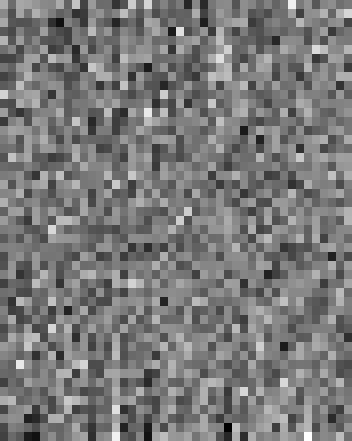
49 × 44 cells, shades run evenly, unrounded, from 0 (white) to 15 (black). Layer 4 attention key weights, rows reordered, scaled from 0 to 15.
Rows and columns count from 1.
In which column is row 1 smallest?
37
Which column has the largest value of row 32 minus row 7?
28
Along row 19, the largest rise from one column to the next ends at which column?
20
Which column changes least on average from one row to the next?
40
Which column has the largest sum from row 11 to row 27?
16
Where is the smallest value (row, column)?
49, 39
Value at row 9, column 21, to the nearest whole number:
10
